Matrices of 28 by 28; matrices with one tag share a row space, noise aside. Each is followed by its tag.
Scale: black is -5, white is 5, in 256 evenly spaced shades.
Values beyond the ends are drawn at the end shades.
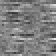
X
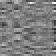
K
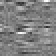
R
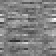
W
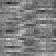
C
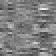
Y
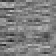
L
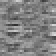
X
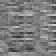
X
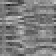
C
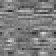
Y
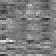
L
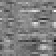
Y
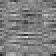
W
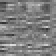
L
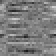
W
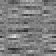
W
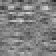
X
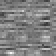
L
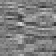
C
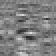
R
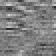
C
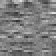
X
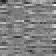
K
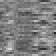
Y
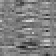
R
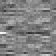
L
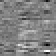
R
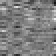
K
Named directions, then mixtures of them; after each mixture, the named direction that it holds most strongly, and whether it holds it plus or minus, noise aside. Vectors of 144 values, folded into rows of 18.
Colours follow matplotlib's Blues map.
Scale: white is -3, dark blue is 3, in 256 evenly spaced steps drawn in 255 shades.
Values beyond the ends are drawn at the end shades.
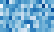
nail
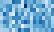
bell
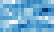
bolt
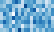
bell, plus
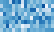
bell, plus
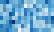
bell, minus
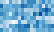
bolt, plus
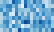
bell, plus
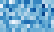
nail, plus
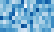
bell, minus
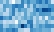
bolt, plus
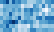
bolt, minus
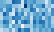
bell, plus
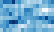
bolt, minus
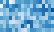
nail, plus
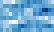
bolt, plus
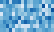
nail, plus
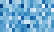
nail, minus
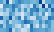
nail, plus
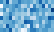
nail, plus
